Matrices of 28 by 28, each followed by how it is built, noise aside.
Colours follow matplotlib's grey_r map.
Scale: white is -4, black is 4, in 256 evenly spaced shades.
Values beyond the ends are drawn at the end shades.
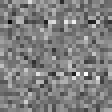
uneven rows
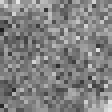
smooth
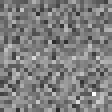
repeating columns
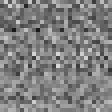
repeating columns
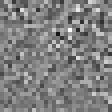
upper triangular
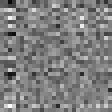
low rank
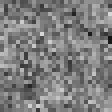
smooth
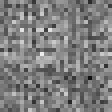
blocks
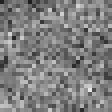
smooth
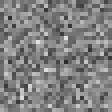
repeating columns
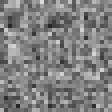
blocks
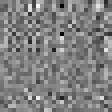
low rank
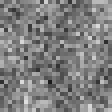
smooth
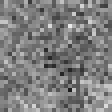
smooth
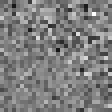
upper triangular
